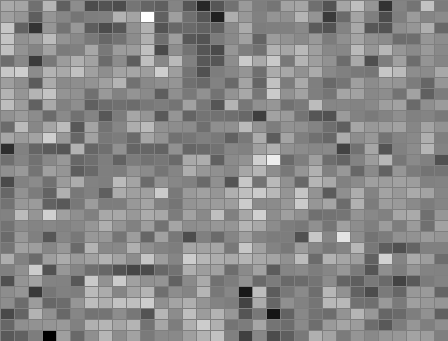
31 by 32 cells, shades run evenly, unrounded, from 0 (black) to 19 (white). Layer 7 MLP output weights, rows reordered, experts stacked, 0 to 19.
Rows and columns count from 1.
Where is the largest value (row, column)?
2, 11
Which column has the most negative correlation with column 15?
21
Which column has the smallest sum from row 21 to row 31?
20
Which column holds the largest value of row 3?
1
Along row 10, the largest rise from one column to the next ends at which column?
17
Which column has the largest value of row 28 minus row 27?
3
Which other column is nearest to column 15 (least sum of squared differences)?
14
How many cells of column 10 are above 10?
21
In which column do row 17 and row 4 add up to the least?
15
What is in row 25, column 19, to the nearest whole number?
12
